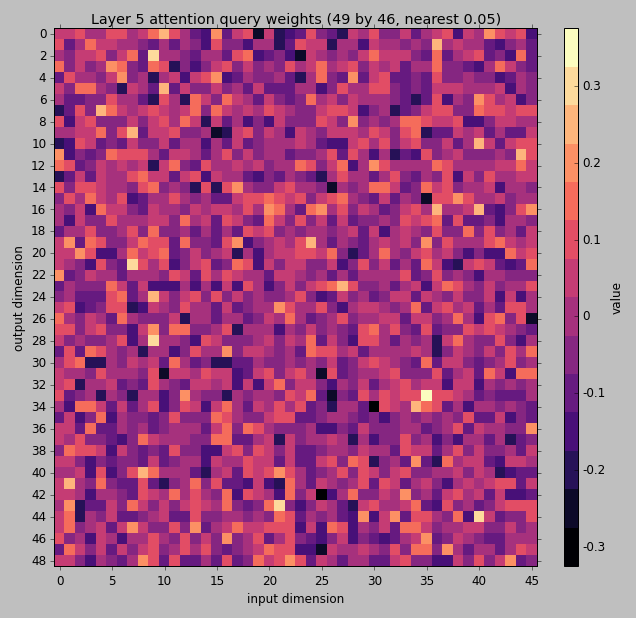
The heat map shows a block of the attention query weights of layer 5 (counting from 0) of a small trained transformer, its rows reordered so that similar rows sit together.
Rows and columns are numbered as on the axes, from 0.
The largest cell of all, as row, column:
33, 35
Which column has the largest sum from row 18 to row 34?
9
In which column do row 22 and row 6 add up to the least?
34
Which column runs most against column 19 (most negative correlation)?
10
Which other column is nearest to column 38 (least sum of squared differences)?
19
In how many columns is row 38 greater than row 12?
17
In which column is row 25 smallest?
7
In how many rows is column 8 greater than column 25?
25
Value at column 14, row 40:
-0.2
